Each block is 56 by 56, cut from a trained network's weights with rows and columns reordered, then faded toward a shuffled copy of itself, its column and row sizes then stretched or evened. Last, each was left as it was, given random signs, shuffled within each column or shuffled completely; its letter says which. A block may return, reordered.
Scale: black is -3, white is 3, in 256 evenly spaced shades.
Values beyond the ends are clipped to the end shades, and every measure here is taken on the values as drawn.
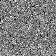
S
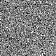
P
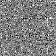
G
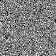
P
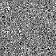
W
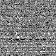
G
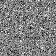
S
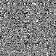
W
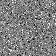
S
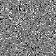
G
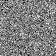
S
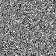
S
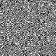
G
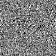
W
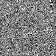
P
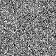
P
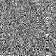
G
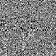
G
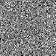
W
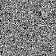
G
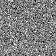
P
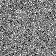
S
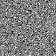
P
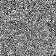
W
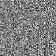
G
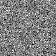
P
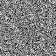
P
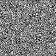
W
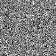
W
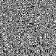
G
